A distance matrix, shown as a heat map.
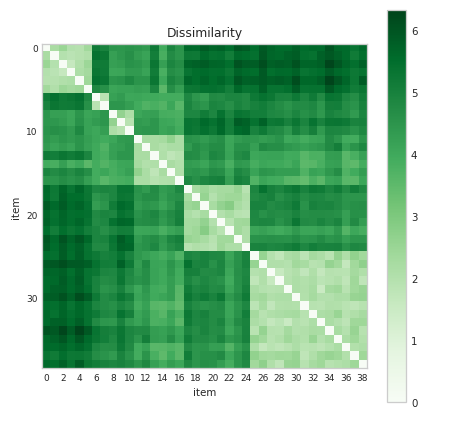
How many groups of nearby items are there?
6
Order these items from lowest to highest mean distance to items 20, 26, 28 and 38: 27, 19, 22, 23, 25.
27, 25, 22, 23, 19
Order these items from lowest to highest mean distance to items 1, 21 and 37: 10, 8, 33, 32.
32, 33, 8, 10
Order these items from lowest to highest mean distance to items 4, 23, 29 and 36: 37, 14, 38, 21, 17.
37, 38, 14, 21, 17
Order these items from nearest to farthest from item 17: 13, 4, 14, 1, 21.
21, 14, 13, 1, 4
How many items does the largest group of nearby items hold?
14
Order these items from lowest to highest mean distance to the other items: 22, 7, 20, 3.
22, 20, 7, 3
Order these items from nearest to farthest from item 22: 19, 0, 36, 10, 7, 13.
19, 36, 13, 7, 10, 0
